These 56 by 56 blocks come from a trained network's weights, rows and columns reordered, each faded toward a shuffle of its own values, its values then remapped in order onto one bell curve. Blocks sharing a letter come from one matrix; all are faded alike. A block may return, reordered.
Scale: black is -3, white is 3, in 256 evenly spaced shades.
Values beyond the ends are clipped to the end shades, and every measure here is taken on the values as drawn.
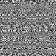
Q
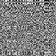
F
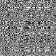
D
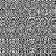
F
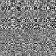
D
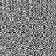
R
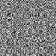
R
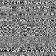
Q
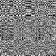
F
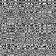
Q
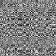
D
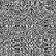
F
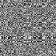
D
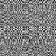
F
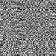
F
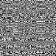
Q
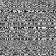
Q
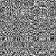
F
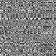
D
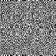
R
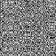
R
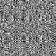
R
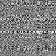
D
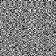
R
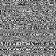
Q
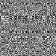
D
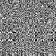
R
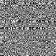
D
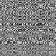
D
